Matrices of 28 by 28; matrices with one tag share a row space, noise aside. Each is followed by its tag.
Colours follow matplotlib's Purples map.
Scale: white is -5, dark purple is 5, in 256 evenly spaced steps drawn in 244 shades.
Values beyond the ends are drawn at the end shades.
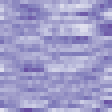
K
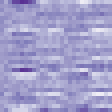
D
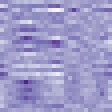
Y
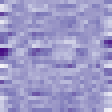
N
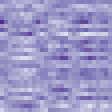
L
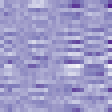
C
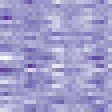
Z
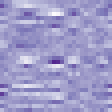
Y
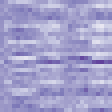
D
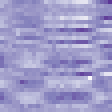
K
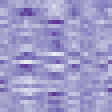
Y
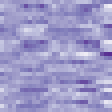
K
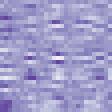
Z
